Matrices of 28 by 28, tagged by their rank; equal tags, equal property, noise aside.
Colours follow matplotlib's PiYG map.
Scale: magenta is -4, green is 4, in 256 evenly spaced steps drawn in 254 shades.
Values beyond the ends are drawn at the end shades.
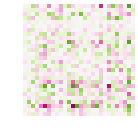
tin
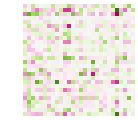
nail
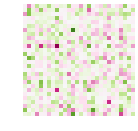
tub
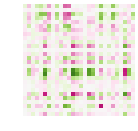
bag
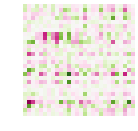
nail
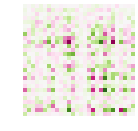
nail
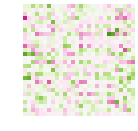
tub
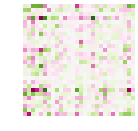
tin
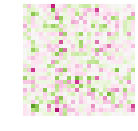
tub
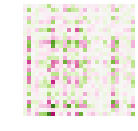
bag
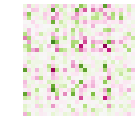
tin
